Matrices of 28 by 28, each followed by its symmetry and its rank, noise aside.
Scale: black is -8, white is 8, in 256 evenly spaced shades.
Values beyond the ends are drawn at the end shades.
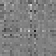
no symmetry, rank three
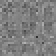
symmetric, rank three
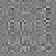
no symmetry, rank three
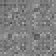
symmetric, rank five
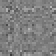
no symmetry, rank three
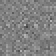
symmetric, rank five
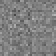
no symmetry, rank five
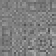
symmetric, rank five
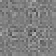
symmetric, rank four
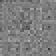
symmetric, rank five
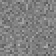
symmetric, rank four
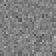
symmetric, rank five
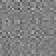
no symmetry, rank three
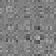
symmetric, rank three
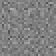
no symmetry, rank five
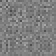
symmetric, rank four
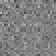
no symmetry, rank five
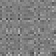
no symmetry, rank three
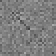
symmetric, rank five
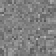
antisymmetric, rank four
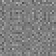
no symmetry, rank four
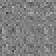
antisymmetric, rank four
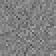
symmetric, rank five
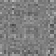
no symmetry, rank three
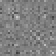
symmetric, rank three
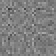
symmetric, rank four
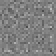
symmetric, rank four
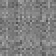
antisymmetric, rank four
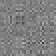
symmetric, rank three
